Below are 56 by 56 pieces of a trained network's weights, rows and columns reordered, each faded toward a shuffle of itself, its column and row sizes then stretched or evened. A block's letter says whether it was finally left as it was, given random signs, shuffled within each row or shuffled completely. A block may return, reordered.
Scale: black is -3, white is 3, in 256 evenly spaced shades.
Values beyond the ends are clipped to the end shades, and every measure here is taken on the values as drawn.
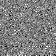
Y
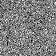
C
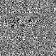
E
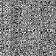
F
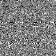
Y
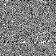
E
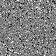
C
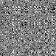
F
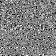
Y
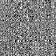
F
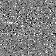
Y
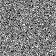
C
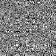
F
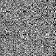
F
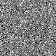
Y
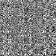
F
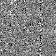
E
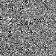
E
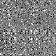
F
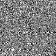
E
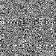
F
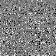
E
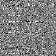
F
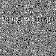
F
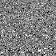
Y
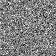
C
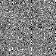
E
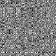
F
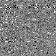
E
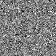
Y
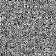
E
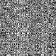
F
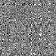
F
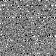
Y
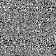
Y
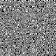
F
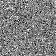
C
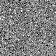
C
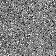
C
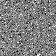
C
